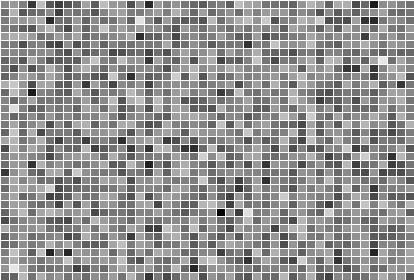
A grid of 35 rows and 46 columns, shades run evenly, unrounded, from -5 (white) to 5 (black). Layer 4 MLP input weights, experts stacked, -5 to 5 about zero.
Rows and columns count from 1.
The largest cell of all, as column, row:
25, 27
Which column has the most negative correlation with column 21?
19
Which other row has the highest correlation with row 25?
32
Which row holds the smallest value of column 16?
3
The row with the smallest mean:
33
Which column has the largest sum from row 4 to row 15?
17
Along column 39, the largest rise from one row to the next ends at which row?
20
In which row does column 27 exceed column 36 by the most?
24
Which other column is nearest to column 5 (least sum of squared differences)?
29
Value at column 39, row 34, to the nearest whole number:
2
